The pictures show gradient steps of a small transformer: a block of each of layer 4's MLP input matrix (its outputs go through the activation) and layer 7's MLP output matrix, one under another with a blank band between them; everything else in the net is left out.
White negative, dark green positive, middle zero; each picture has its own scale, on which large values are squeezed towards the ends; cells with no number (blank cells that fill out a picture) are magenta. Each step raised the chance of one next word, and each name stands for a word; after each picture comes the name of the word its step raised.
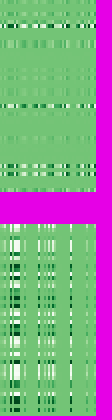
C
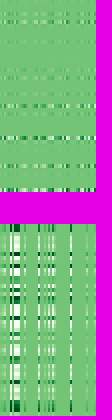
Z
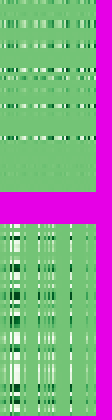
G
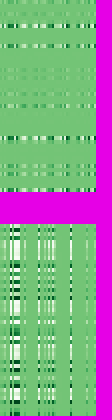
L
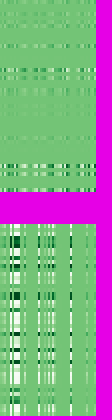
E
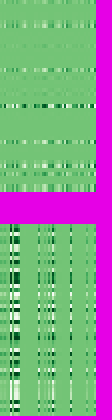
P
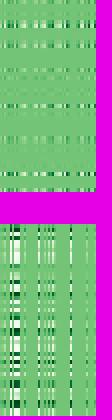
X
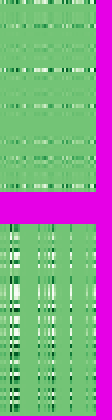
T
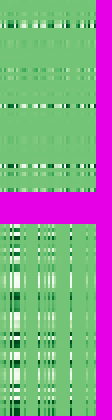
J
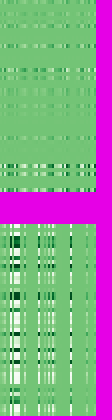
E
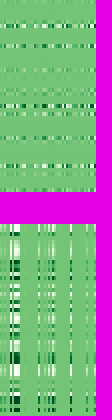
C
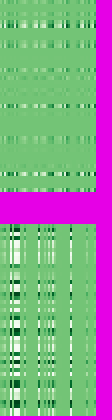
X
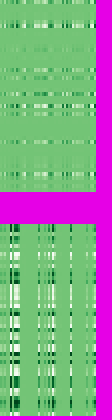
X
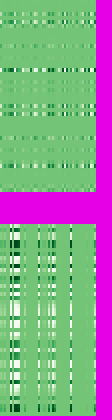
Z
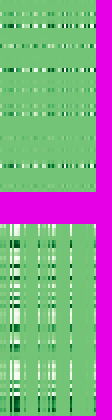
C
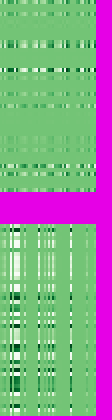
T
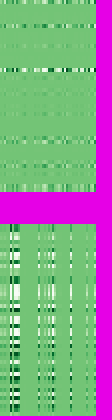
T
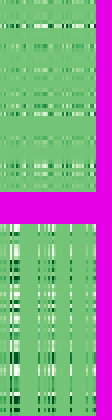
C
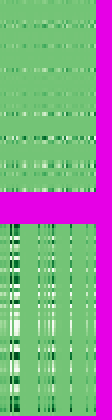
Z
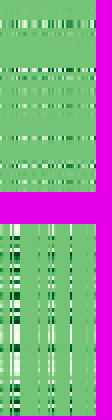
G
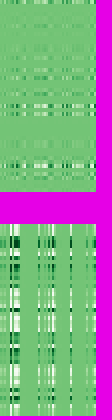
E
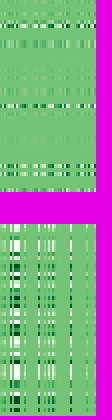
C
